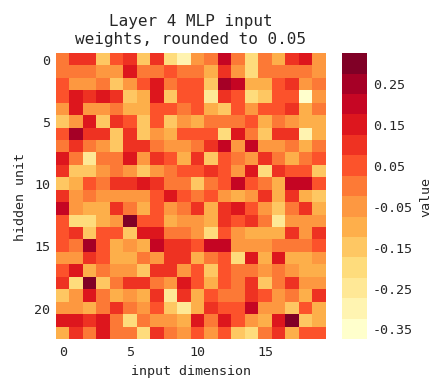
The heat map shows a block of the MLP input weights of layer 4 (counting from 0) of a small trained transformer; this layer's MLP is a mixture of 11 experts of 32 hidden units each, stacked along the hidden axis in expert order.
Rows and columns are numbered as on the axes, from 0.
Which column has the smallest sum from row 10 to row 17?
16
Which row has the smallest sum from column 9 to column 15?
14
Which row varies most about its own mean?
3
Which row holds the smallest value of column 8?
19
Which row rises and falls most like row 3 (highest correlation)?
21
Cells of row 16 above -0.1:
13
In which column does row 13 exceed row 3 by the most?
5
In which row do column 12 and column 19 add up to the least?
6
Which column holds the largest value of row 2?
12
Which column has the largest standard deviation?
2
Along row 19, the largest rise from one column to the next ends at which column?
9
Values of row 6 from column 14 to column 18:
0 -0.15 0.1 0.1 -0.3
